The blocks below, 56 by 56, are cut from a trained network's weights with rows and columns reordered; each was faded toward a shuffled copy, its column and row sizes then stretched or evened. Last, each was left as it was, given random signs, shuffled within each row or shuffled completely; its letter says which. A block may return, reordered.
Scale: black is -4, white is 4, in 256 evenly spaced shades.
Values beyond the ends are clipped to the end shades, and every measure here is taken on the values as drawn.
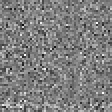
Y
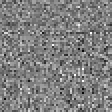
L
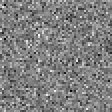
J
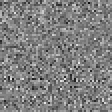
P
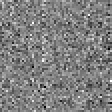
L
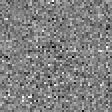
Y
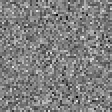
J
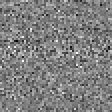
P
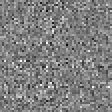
L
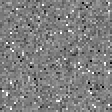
J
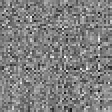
L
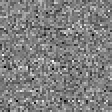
P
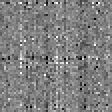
L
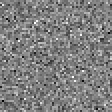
J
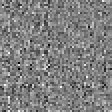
L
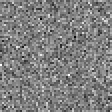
J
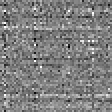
L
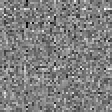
Y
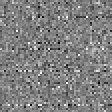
Y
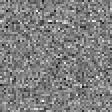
P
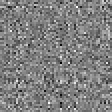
L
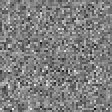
Y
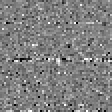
P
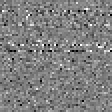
P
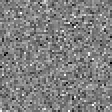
J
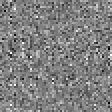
Y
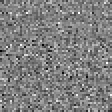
P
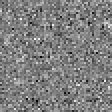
P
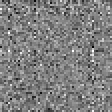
L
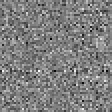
Y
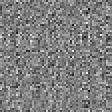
L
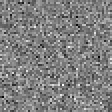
P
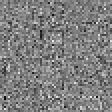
Y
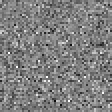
P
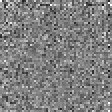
Y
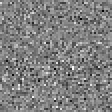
P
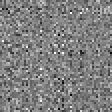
L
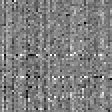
L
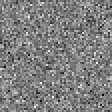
J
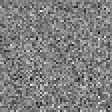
Y
